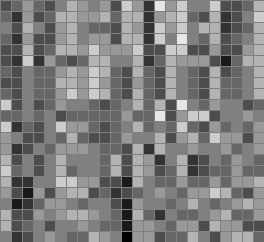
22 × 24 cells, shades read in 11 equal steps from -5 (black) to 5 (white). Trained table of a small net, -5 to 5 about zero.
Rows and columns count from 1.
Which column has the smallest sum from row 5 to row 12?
2
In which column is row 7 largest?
9
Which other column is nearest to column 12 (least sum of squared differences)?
3
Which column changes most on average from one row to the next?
15
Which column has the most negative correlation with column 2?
23
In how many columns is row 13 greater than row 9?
12
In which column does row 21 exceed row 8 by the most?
1
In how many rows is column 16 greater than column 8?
7
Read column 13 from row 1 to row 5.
1 2 1 2 3
